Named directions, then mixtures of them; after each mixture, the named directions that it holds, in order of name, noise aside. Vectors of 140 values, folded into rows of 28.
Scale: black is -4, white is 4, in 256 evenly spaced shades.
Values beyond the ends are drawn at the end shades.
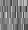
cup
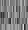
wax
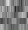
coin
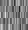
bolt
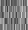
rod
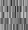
coin, cup, rod.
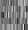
cup, rod, wax.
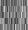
rod.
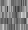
coin, rod.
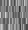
bolt, cup.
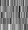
bolt, wax.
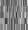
rod.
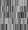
coin, cup, rod.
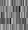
bolt, coin, wax.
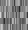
bolt, coin.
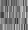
rod, wax.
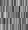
bolt.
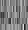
wax.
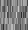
coin, cup, rod.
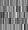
wax.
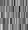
bolt.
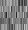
coin, cup.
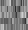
bolt, coin, rod.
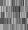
bolt, coin, wax.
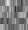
coin.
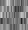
coin.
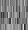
wax.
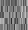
rod.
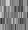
coin, rod.
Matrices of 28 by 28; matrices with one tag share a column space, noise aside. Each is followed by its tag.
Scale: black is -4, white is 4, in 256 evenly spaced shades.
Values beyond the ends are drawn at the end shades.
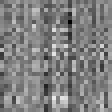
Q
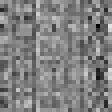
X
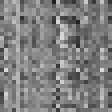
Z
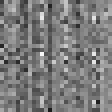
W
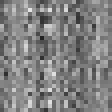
X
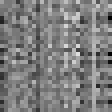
W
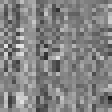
Q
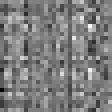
X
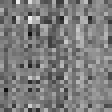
Z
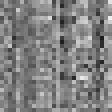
Z
